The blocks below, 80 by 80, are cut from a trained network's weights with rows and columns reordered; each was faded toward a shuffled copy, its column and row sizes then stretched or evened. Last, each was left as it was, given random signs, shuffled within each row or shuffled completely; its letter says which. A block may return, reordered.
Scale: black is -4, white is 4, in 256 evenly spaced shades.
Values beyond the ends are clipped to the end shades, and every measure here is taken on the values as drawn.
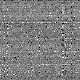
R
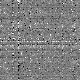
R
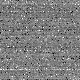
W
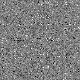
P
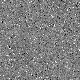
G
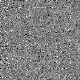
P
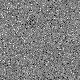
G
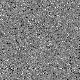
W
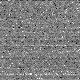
W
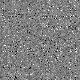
P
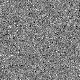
W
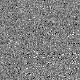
P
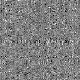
R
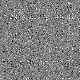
P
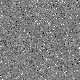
G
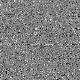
W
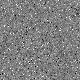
G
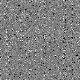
P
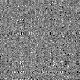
R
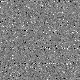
W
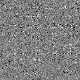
P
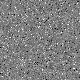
G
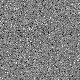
G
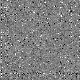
P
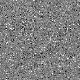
R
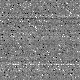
W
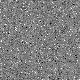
G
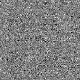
R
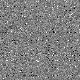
P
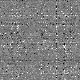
R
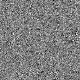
P
